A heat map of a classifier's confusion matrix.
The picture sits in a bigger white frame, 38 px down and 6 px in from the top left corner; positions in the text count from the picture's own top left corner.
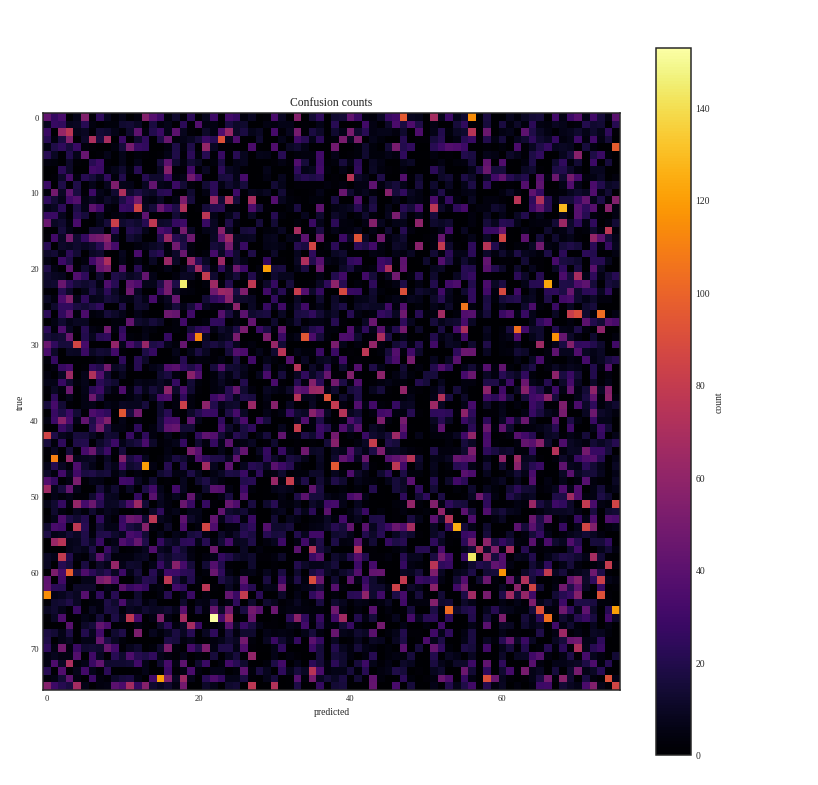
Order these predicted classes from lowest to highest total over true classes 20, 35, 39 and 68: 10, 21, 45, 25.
21, 25, 45, 10
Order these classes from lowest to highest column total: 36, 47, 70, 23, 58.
23, 36, 70, 47, 58
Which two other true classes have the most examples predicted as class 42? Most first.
31, 63
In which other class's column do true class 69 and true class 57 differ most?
41
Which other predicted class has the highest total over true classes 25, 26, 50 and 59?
69
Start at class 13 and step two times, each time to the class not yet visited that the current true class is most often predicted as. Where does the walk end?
70
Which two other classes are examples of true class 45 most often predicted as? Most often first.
1, 48
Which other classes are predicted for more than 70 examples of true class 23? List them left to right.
33, 39, 47, 60
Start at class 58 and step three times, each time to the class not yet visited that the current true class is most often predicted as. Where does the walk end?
3
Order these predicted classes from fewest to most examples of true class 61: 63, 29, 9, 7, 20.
20, 29, 9, 7, 63
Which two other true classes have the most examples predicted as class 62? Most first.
28, 11
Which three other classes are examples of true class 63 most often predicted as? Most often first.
0, 73, 26
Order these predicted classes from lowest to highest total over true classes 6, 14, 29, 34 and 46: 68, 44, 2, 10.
2, 10, 44, 68
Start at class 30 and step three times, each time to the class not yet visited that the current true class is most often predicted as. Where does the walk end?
27
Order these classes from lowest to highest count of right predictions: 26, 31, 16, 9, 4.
4, 26, 9, 16, 31
